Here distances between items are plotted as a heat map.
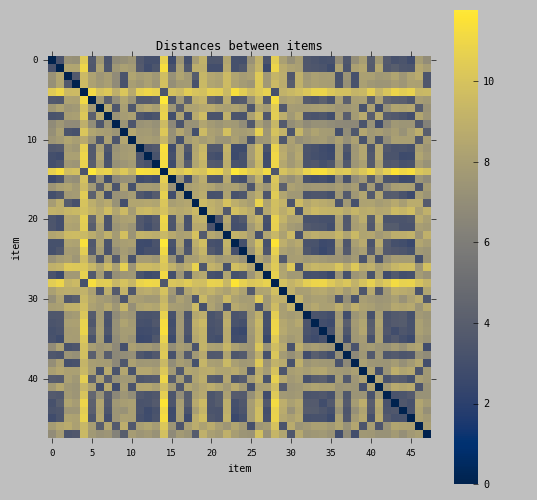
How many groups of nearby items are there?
5
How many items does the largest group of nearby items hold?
24
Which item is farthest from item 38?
26
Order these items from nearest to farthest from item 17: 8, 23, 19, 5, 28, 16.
23, 5, 8, 16, 19, 28
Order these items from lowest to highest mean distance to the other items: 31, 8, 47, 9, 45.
45, 8, 47, 9, 31
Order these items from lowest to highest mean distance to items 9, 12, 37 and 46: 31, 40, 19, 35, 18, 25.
35, 40, 25, 18, 31, 19
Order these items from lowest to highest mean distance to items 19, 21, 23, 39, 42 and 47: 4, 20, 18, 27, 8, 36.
27, 20, 8, 36, 18, 4
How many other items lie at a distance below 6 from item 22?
3
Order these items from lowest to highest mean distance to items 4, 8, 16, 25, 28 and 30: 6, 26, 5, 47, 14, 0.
6, 47, 14, 0, 5, 26
